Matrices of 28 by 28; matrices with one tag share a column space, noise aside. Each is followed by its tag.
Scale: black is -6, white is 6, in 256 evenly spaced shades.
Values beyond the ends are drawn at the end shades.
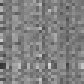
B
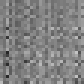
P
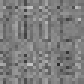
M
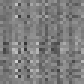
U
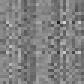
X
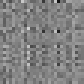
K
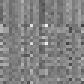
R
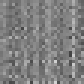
P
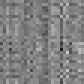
U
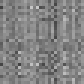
M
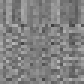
R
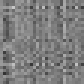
M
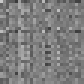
K
